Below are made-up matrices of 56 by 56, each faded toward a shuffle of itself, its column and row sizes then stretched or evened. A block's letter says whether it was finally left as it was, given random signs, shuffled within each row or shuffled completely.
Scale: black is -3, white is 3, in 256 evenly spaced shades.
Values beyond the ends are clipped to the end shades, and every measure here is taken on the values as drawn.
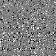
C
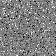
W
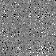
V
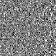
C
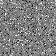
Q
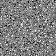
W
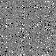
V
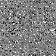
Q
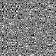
C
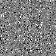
V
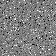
W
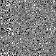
V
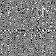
C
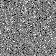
W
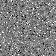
W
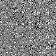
V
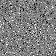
W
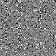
C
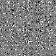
C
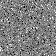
W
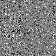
V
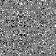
C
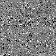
V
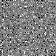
C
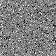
W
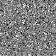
Q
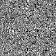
V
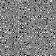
C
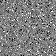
W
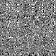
C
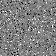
W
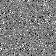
Q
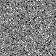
W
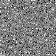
Q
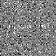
C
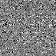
Q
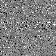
Q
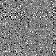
C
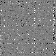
V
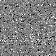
Q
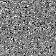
Q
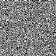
V
